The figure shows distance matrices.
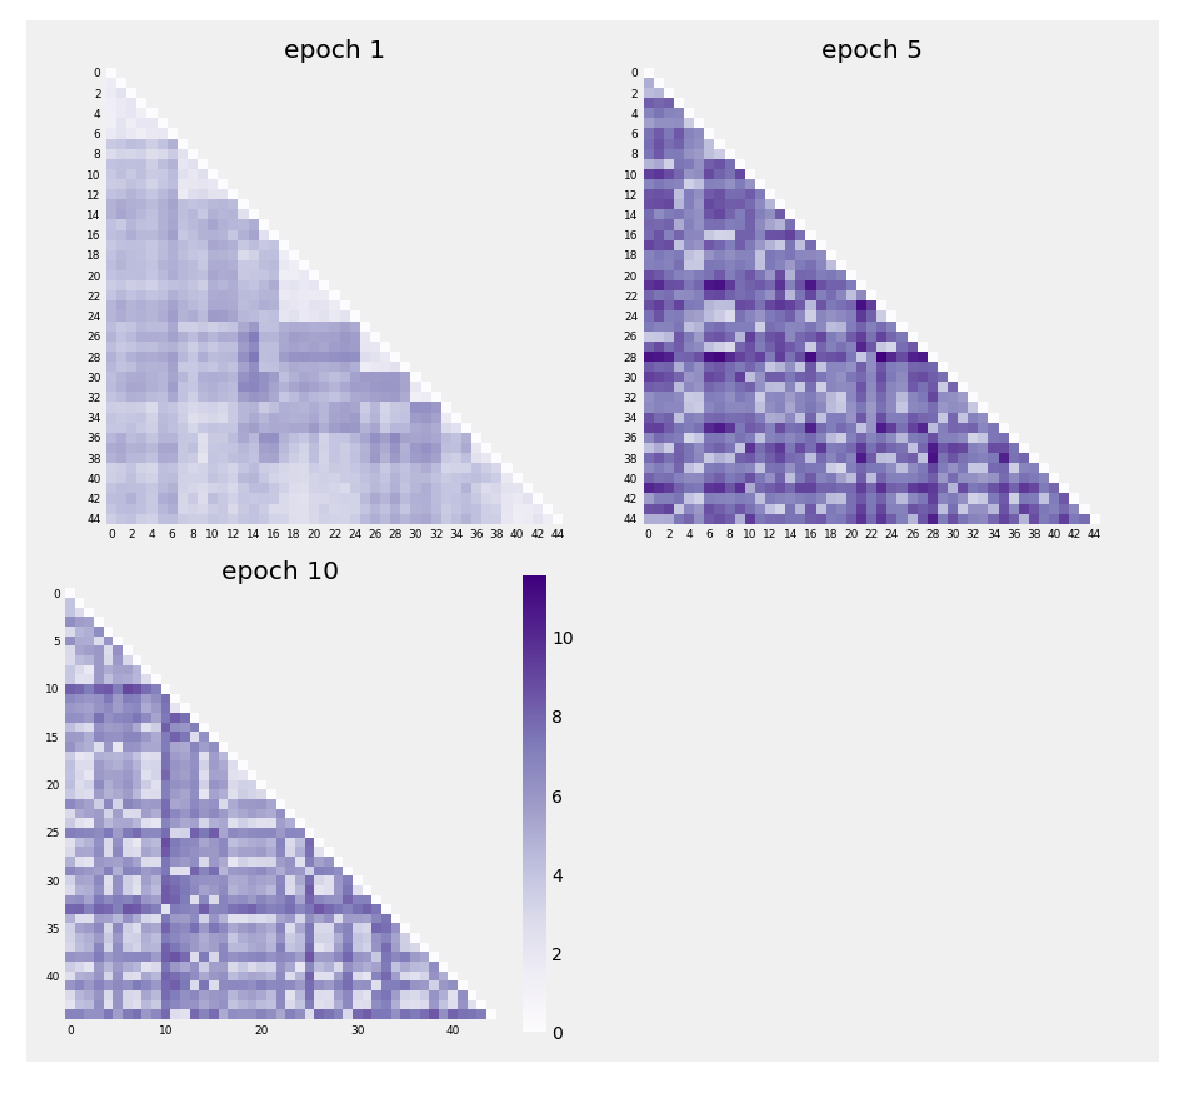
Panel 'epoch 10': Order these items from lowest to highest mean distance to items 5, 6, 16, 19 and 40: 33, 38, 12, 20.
20, 12, 38, 33
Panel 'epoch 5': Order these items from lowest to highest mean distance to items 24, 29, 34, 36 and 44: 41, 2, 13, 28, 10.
13, 2, 10, 41, 28
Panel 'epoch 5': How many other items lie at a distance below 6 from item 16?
7
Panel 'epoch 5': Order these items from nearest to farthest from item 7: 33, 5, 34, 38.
38, 5, 33, 34
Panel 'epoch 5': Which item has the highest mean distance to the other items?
28
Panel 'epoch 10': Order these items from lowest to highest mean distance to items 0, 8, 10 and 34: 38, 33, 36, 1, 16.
1, 36, 16, 33, 38
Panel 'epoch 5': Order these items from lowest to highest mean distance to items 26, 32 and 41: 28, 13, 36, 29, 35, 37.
36, 37, 29, 13, 35, 28
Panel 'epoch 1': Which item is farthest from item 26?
14
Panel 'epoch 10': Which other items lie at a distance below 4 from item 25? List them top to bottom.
11, 12, 29, 44
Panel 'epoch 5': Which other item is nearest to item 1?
26
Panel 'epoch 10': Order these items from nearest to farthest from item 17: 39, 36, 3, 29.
39, 36, 3, 29
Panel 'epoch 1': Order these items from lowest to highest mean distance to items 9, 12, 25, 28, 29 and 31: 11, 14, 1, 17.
11, 1, 17, 14
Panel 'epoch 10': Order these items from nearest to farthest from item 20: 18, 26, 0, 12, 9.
9, 18, 0, 26, 12
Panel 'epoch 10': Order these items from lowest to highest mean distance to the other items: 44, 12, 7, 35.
7, 35, 12, 44
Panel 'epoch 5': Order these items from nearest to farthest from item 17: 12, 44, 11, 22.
12, 11, 22, 44
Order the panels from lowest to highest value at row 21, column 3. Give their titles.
epoch 1, epoch 10, epoch 5
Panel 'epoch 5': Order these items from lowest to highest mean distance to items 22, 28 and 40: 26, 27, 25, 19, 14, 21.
14, 21, 19, 25, 26, 27
